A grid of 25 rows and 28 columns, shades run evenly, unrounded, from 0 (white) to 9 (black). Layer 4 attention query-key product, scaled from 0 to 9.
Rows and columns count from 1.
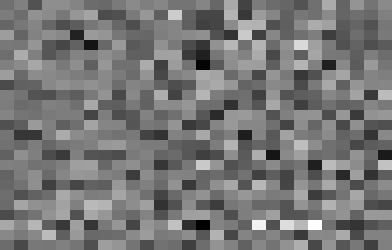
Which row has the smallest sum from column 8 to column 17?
8
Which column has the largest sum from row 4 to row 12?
15
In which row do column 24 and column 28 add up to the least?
17
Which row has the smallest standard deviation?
1
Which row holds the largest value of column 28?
16
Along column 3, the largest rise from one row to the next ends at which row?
14
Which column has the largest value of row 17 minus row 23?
23
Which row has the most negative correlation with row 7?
10
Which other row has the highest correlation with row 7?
12
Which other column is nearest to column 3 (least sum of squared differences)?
11
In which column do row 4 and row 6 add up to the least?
18
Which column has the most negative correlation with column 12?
5
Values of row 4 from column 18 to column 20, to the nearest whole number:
2 7 4
